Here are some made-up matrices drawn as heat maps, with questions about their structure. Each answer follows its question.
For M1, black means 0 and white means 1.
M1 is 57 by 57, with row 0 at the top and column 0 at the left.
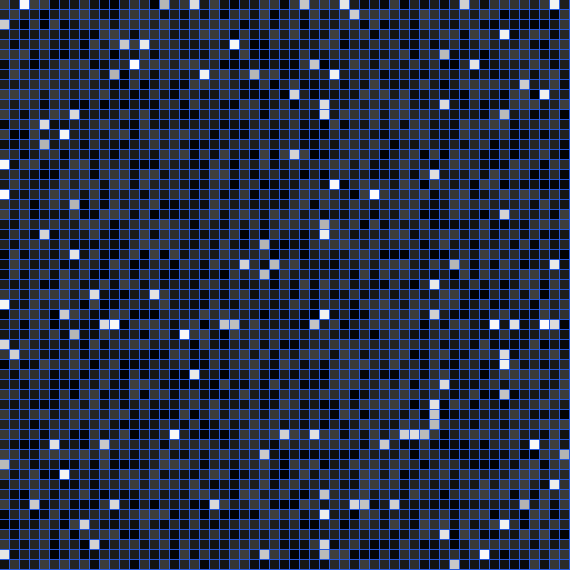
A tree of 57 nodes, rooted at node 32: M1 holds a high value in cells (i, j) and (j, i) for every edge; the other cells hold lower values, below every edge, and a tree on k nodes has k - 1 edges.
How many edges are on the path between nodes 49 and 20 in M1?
4
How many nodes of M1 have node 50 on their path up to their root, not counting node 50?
8
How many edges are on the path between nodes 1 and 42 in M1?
7
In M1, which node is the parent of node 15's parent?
9
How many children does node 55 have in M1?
3
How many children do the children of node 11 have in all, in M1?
9
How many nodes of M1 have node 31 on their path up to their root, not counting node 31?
9
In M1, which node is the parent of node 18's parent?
7
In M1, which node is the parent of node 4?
23
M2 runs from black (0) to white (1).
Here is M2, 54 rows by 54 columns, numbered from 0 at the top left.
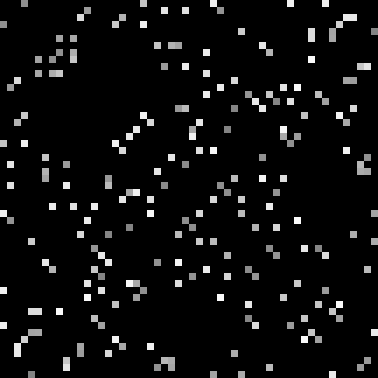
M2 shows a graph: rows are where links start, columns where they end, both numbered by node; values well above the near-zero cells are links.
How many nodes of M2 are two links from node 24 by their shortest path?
5
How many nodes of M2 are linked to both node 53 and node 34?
2
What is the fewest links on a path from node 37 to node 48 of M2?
6
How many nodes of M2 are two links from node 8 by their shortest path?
4
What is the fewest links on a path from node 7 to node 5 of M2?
2
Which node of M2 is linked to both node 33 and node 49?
node 11
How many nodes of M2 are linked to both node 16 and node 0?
2
